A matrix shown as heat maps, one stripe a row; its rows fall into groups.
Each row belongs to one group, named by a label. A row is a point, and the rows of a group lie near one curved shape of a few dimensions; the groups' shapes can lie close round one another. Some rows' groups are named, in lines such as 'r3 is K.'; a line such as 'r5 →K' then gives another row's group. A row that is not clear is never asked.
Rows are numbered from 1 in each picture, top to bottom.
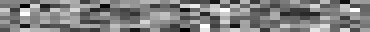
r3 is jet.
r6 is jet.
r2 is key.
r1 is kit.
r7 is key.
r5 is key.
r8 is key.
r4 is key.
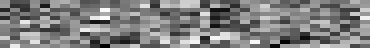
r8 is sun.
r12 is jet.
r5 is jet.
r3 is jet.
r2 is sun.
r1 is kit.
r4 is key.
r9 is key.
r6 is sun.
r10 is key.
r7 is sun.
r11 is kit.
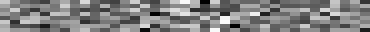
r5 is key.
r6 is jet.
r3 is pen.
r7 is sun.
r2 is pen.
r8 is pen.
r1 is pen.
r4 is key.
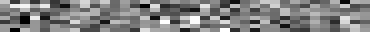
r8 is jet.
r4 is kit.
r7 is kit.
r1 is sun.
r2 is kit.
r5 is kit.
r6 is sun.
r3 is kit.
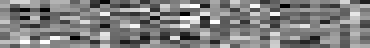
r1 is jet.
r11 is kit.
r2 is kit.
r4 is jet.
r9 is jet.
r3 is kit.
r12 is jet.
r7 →pen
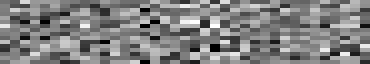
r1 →key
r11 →jet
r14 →key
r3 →jet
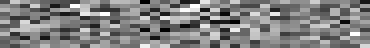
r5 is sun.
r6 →sun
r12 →jet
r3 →pen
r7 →key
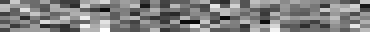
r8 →jet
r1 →jet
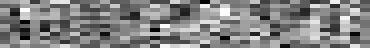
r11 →kit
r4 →jet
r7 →sun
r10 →key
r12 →kit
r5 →key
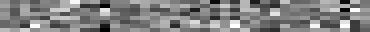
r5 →kit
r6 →key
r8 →jet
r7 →key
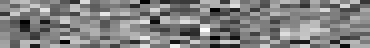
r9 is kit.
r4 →jet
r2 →key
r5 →kit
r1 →jet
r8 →key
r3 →sun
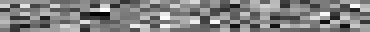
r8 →jet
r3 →jet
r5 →sun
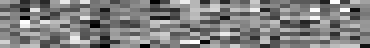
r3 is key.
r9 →key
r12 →jet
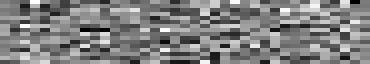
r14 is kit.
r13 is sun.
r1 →key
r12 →kit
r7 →key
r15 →kit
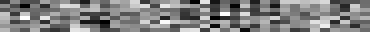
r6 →sun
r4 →jet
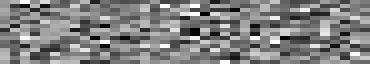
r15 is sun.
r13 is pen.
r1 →kit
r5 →jet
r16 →jet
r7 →jet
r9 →kit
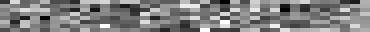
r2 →kit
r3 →kit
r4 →jet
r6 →jet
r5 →key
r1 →jet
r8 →key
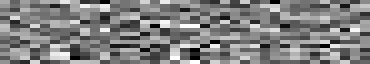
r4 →pen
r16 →key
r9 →jet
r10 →key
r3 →jet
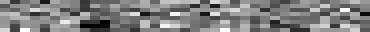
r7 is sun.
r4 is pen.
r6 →jet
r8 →jet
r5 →kit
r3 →key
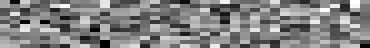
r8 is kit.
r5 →kit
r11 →jet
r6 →key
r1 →jet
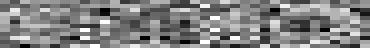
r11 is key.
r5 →pen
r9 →key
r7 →key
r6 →jet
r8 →pen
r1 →key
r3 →jet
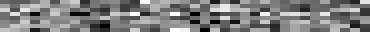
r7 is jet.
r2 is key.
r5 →jet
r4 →pen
